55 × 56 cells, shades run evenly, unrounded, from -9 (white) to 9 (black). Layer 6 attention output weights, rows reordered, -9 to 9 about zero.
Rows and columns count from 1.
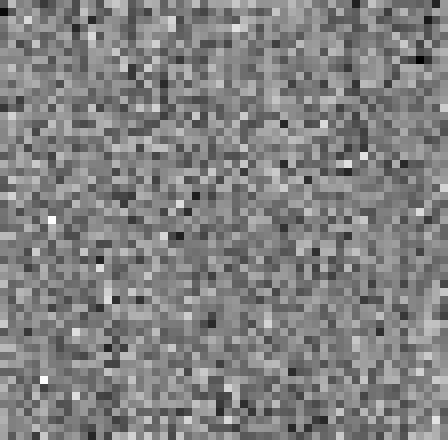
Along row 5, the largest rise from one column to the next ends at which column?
13
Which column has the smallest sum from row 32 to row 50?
17
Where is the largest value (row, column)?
8, 53
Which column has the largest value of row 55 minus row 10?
12
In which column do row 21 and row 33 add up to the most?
51
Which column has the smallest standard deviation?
33
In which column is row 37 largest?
35
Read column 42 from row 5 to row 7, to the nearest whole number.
-2 -2 -4
